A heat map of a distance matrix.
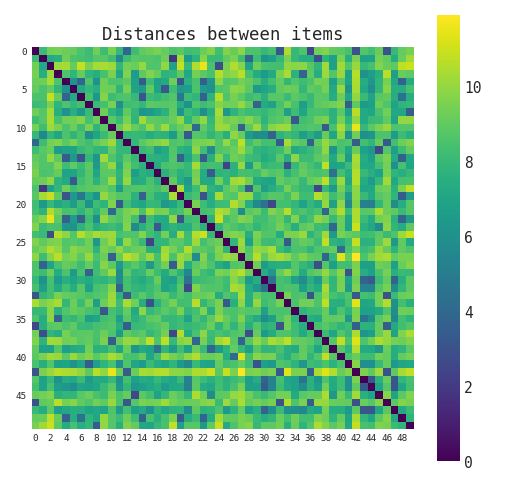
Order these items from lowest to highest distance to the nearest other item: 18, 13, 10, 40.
18, 13, 10, 40
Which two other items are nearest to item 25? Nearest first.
15, 33
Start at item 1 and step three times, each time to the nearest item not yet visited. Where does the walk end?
28
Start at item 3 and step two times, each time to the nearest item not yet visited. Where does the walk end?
43
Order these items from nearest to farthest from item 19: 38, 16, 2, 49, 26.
49, 16, 26, 38, 2
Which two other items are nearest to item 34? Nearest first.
9, 47
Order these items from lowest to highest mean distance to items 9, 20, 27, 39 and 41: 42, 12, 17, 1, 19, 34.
34, 1, 17, 19, 12, 42
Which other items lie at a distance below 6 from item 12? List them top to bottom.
0, 32, 36, 42, 46
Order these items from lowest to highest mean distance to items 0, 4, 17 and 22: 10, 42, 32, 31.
32, 31, 42, 10
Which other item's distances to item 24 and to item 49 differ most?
2
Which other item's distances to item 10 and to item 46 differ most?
42
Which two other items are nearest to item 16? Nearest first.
23, 39
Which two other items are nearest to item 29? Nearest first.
41, 7
